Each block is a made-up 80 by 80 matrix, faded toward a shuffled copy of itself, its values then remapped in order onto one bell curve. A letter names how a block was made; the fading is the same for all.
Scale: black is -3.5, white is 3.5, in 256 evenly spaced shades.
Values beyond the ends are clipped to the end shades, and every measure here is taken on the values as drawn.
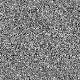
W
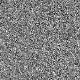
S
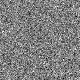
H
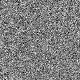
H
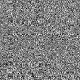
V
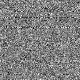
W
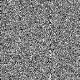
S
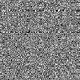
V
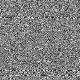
W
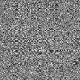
V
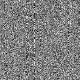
S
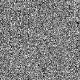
S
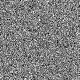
H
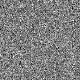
S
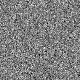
H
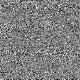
W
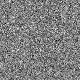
H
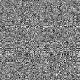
V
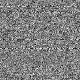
W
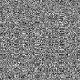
V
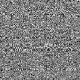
V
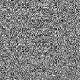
V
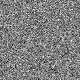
H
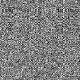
V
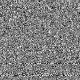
W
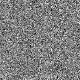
S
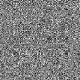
V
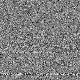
W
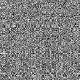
V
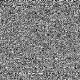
W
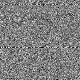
W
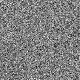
H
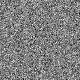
H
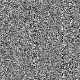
S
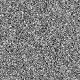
H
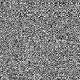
V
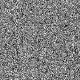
S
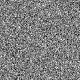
H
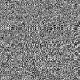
V
